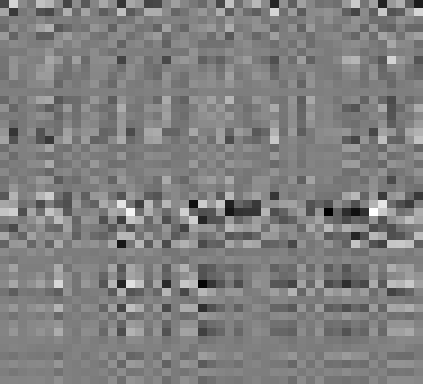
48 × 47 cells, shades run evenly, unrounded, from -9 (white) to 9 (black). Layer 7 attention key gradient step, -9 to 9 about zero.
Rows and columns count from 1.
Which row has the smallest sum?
31
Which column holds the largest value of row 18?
6
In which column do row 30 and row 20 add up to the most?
40
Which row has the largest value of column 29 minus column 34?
27
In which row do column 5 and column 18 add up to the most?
26
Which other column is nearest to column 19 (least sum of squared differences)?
24
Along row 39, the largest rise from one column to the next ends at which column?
23
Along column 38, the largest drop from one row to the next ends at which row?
37
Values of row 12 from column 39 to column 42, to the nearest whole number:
0 0 0 0
